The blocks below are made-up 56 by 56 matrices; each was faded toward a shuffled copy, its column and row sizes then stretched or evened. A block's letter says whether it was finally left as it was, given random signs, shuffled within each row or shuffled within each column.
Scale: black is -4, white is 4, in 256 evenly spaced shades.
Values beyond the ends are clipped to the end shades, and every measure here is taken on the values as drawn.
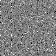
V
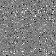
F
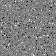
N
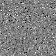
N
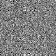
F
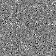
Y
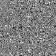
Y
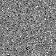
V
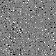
F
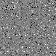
N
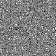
F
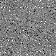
N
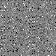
F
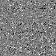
Y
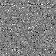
N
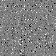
Y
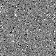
V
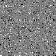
F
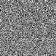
F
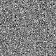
V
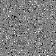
F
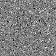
N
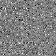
F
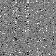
F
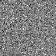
V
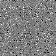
Y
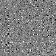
Y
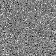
V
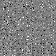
F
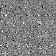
Y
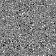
F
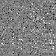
F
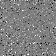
N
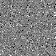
Y
